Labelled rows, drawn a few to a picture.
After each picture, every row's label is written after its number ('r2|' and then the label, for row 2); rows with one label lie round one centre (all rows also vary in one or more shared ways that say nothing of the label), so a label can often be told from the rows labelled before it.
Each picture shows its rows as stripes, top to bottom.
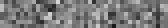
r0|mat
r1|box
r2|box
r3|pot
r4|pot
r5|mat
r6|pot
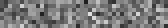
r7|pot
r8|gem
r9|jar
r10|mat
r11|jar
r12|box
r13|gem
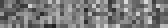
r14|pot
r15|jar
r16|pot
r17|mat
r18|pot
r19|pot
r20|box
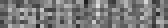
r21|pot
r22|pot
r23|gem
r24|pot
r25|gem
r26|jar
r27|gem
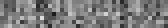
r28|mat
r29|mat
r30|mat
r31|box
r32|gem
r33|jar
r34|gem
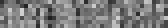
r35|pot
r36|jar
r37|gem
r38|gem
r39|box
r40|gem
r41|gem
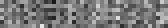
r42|box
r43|pot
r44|box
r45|jar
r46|box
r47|jar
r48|gem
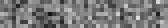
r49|jar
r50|pot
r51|mat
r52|box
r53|mat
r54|jar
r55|box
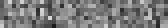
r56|gem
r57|jar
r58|gem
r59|gem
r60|pot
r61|box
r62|box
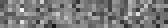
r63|gem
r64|jar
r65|gem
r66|mat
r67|pot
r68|gem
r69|box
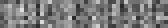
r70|pot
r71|gem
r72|gem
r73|gem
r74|jar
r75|gem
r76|pot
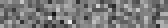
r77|gem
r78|pot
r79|mat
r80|box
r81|pot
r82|jar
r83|box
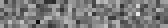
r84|box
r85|mat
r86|jar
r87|mat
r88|pot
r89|gem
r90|box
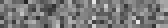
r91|jar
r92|box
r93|box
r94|gem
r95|jar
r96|mat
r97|jar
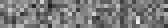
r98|gem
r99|box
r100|gem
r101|jar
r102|mat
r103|mat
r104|gem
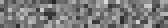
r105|box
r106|pot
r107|gem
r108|box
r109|gem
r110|mat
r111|pot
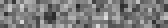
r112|mat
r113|gem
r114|gem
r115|box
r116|box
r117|gem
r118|pot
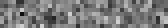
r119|pot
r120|pot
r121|gem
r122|jar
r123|box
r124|box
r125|gem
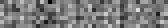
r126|gem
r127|mat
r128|mat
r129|box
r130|gem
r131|box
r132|mat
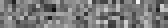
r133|mat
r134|box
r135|box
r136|pot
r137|gem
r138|pot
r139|pot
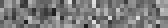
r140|jar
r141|jar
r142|box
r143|box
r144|mat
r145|jar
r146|pot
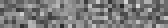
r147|pot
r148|mat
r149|pot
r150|gem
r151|box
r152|mat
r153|jar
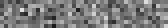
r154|pot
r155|jar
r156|gem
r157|jar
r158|box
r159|pot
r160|box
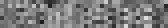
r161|box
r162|gem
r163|pot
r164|mat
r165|pot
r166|mat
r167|pot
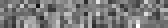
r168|pot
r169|gem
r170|box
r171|pot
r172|mat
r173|mat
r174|mat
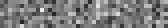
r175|box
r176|pot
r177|gem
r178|box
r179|pot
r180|jar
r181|gem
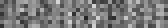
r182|mat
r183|jar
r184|gem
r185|jar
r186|pot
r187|jar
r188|jar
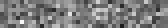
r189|pot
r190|mat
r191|box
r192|jar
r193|pot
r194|gem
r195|mat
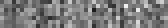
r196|jar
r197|pot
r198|mat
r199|mat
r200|box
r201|mat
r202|mat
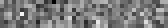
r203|box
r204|mat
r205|jar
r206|gem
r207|jar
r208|pot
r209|pot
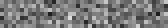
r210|box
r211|gem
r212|pot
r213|box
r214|jar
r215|pot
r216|mat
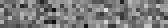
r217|mat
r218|jar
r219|box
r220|mat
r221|gem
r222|box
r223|pot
